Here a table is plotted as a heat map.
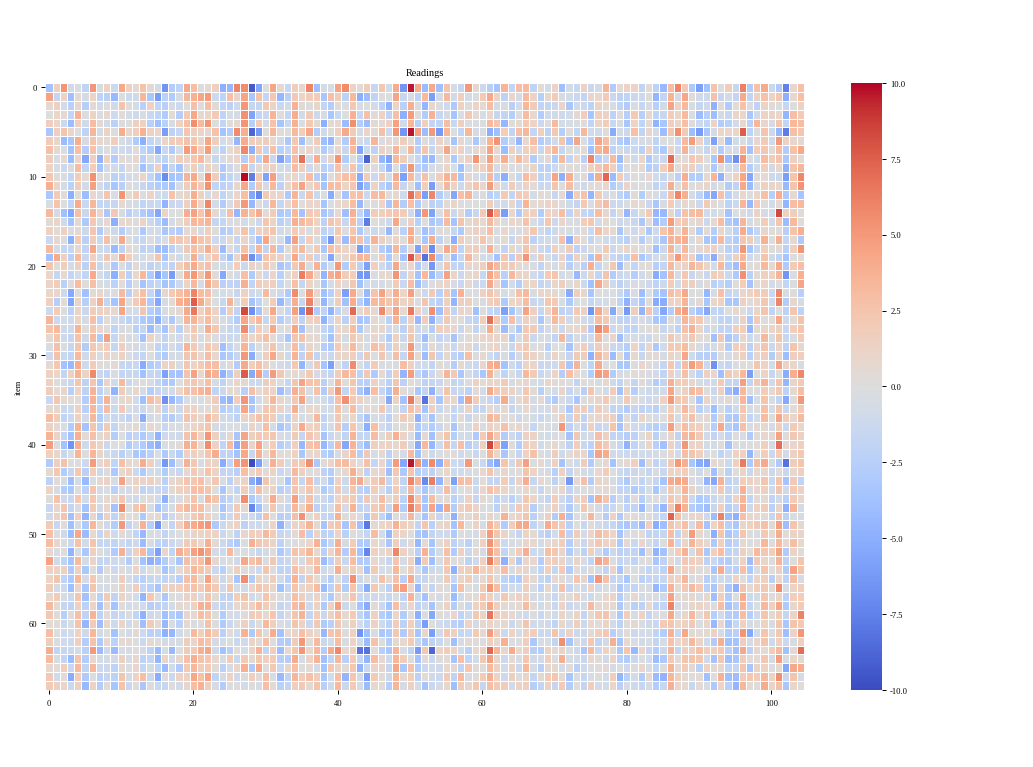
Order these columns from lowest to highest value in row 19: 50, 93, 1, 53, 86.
93, 86, 1, 53, 50
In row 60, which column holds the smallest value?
52
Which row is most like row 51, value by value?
37
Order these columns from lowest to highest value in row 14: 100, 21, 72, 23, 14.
14, 72, 100, 23, 21
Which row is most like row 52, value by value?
49
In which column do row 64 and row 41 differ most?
44
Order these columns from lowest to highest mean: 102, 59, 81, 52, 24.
102, 24, 52, 81, 59
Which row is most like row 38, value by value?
62
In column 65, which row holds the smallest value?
6
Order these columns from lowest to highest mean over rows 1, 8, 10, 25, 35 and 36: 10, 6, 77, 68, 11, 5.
5, 68, 11, 10, 77, 6
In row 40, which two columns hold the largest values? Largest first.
61, 101
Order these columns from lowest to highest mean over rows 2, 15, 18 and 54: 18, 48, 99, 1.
18, 1, 99, 48
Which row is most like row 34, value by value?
20
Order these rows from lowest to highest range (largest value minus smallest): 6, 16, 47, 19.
16, 6, 47, 19
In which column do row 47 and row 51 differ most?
28
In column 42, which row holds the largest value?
25
